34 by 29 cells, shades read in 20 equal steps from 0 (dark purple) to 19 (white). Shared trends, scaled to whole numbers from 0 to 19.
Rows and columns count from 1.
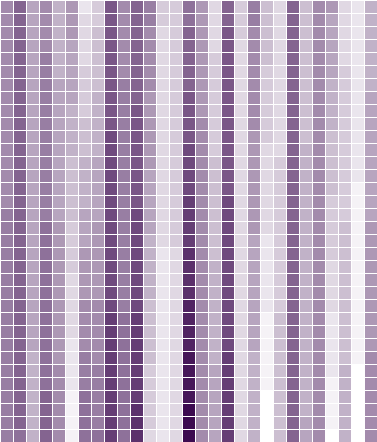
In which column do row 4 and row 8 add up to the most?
28
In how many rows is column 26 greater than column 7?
22
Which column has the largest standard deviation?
7
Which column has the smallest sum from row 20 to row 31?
15
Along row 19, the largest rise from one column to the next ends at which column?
19
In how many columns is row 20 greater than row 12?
8
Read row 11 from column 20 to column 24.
11 15 16 7 14
